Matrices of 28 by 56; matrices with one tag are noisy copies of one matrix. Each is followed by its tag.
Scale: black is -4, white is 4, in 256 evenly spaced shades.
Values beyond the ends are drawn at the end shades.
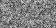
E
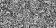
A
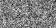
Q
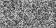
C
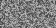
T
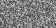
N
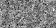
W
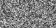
Q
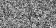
Q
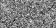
E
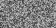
N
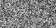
Q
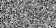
T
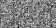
E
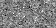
A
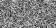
A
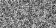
Q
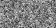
C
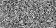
C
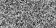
W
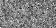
Q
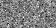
A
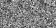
A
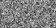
E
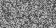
Q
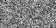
E
